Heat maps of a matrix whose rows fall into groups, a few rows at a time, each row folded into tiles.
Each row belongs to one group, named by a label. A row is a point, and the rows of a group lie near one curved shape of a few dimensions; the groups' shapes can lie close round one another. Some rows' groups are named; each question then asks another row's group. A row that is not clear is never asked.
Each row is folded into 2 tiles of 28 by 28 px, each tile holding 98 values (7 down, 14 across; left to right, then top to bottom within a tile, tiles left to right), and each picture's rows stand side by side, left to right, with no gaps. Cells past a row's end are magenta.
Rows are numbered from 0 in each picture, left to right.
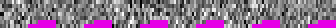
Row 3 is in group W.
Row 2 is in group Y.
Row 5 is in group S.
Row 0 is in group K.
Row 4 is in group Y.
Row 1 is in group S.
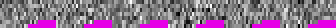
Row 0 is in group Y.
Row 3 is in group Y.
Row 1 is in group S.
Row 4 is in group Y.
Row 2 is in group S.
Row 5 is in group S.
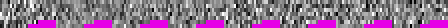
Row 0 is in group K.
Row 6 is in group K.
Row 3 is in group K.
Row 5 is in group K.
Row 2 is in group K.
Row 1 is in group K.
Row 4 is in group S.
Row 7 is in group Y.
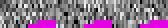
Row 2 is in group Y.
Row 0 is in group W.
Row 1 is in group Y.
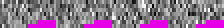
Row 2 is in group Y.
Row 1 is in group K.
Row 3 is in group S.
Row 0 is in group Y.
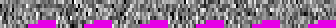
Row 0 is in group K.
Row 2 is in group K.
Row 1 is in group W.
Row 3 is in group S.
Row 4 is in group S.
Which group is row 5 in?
S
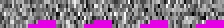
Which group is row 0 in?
S
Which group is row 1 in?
K
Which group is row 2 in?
S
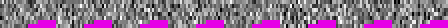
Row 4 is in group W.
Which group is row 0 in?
Y
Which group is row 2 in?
Y
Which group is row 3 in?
K
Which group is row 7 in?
S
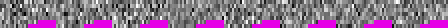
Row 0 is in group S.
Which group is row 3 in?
K
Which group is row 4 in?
S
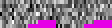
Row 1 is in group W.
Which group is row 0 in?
K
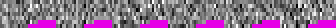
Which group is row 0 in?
Y
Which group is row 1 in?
Y
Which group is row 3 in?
W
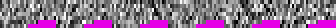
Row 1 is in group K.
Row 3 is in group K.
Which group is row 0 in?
K
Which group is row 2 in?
Y
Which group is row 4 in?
Y
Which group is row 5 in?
K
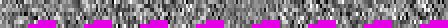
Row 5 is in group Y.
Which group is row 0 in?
S
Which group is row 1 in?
Y
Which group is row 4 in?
K
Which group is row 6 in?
W
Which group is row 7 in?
Y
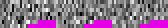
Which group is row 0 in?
Y
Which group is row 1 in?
S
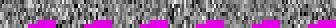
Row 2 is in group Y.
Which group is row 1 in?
Y
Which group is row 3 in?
W
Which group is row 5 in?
S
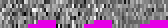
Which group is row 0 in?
S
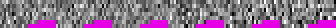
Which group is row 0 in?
W
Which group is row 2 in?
S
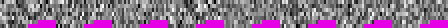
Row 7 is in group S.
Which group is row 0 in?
Y
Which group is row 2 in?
K
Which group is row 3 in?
Y
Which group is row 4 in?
K
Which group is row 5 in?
W
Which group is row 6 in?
W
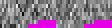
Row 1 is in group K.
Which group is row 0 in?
W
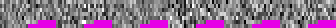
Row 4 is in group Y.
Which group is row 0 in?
Y
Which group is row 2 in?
K
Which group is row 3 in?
W
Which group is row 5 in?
K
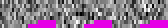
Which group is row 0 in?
Y
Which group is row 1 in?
S
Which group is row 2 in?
Y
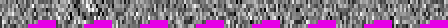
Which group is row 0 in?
W
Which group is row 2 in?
K
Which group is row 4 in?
K
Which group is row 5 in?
K
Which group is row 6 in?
K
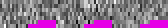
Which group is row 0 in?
K
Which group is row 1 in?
Y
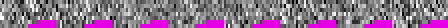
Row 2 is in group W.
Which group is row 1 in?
K
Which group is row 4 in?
W
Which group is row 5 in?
W
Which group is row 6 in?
S
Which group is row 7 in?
W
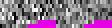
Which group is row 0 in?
Y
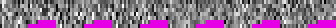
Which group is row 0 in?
Y
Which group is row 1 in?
K
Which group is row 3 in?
Y
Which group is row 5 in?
W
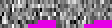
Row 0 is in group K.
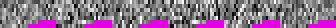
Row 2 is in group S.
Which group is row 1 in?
Y
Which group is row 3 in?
Y
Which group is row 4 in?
K
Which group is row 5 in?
K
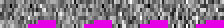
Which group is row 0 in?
K
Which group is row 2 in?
S
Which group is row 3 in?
S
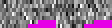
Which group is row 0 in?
W
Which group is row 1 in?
W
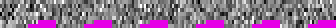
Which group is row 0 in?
K
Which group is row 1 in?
W
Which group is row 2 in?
Y
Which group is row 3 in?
W
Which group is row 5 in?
Y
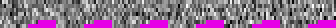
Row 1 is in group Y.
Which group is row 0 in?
W
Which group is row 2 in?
S
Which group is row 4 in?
Y
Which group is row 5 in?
K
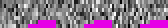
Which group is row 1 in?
S
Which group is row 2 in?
K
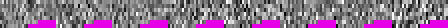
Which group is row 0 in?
Y
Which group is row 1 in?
W
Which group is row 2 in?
K
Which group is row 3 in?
W
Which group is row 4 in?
W
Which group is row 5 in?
K
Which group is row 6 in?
W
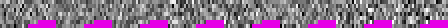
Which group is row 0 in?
W
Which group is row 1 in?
S
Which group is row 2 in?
K
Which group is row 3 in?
W
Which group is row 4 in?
W
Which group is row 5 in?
W
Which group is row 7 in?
S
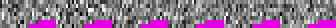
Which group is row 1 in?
S
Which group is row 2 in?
K
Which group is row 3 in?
K
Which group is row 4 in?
K
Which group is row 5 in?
K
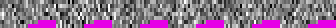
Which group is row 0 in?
S
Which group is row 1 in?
K
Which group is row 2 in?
S
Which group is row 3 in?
S
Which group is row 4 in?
W
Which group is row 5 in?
K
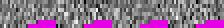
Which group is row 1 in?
Y
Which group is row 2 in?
S
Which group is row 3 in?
Y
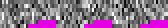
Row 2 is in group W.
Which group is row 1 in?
Y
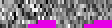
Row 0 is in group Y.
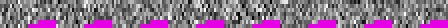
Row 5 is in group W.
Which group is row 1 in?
Y
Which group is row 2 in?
S
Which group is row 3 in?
Y
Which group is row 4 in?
Y
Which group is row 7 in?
W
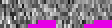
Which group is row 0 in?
W
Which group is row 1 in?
K
